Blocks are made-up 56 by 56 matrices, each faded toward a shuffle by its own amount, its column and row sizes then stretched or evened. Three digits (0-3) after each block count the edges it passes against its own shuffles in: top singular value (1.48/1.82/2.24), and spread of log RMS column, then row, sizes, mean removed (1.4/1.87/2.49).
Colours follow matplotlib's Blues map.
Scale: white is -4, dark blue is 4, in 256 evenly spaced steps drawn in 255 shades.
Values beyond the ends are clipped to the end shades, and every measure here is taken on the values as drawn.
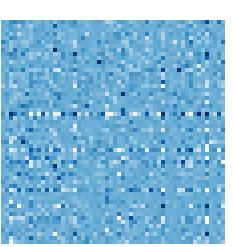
3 2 2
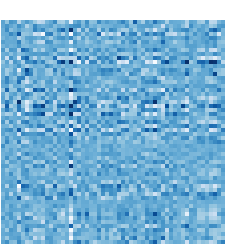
3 3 3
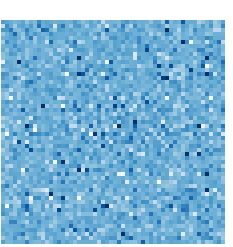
0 0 1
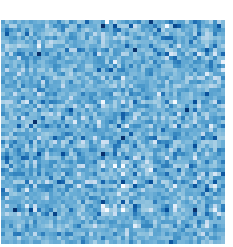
2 1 2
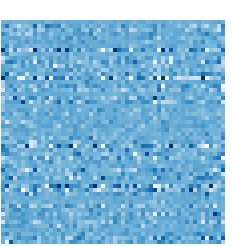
2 1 3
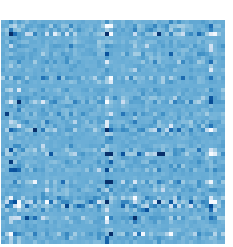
2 2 3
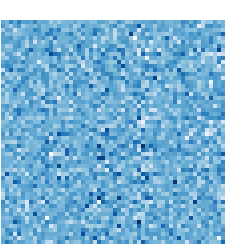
1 1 0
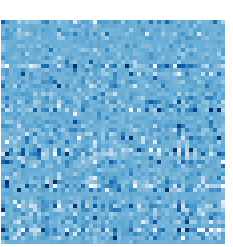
1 1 3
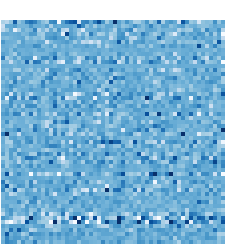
0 0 3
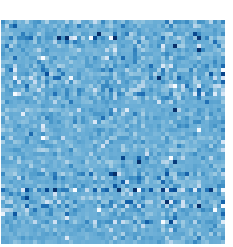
1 1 2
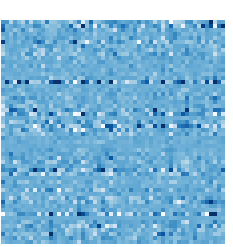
1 1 3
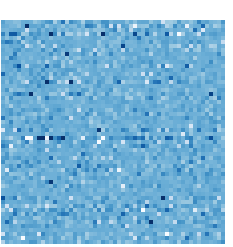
0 0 2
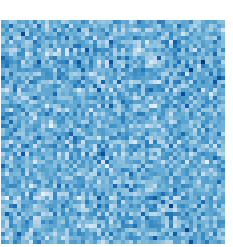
2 0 1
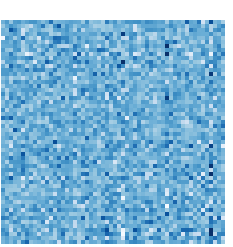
1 2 1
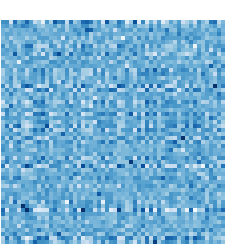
3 0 3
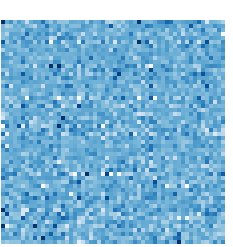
0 1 2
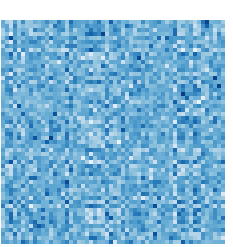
3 2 0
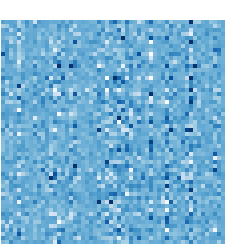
0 3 1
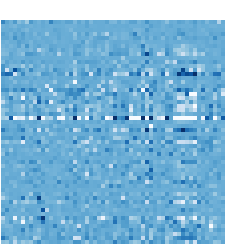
3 1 3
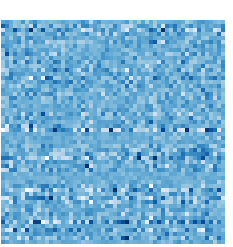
1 1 3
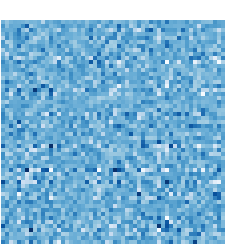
1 2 2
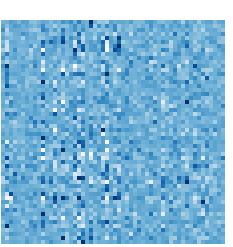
1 3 1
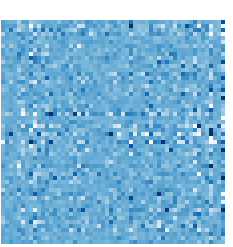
0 2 2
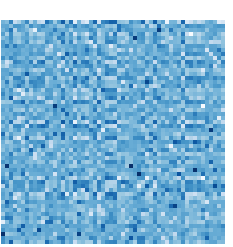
3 0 1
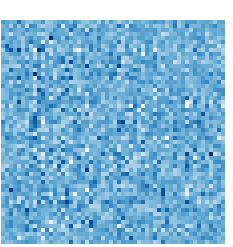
1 2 1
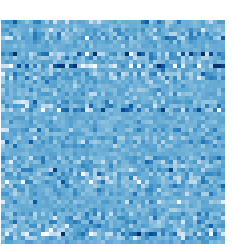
0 0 3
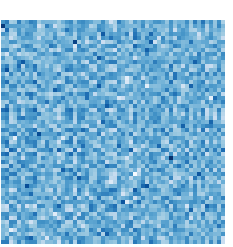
3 1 0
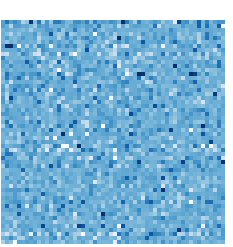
1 0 1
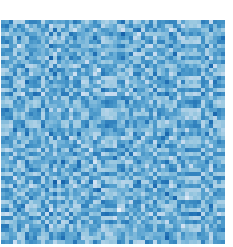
3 0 1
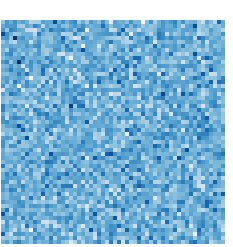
0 0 0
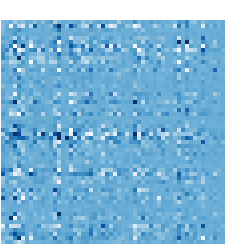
0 3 3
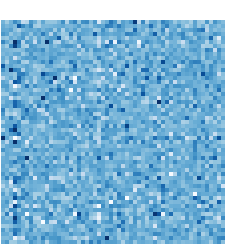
1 1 1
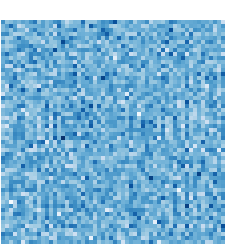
2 0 0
